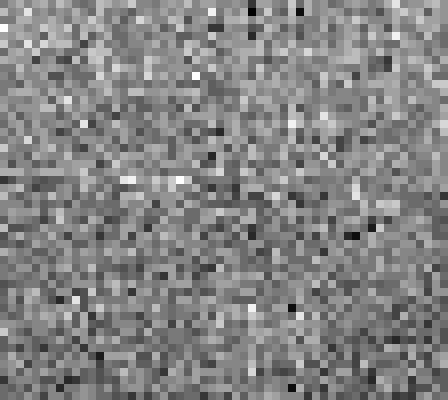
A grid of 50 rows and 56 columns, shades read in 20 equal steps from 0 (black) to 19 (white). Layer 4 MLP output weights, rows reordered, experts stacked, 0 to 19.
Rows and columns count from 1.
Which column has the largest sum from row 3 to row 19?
37
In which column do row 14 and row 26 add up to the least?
38
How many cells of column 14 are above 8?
34
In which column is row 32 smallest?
41
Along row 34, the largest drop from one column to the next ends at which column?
55
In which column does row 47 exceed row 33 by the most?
32
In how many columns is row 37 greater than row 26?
26
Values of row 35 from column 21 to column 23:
4 12 8
